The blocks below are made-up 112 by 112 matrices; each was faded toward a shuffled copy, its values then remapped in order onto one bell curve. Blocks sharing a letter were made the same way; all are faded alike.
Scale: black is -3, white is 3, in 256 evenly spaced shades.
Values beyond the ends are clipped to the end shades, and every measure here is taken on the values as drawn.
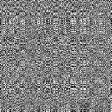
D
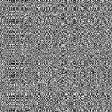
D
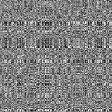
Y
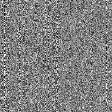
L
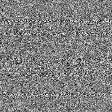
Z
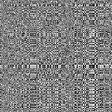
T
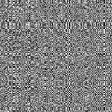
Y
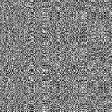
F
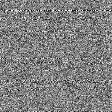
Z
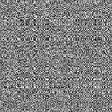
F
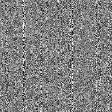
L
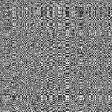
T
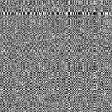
T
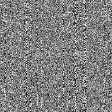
L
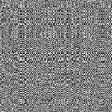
T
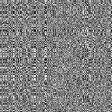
Y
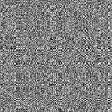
F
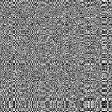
T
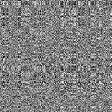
F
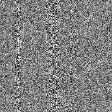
L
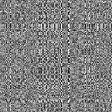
Y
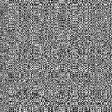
D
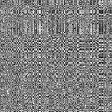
T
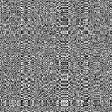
T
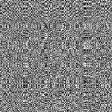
D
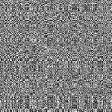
D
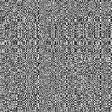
Y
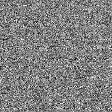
Z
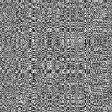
Y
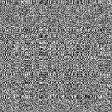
F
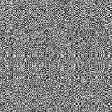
F
